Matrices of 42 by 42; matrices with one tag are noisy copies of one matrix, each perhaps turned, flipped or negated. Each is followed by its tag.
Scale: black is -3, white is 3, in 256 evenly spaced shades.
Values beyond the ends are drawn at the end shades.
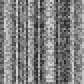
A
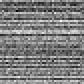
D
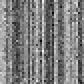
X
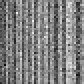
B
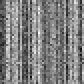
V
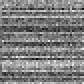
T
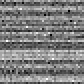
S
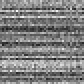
T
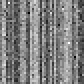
X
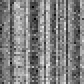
A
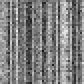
T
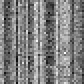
A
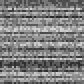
T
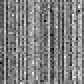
D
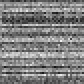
T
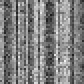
A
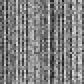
D
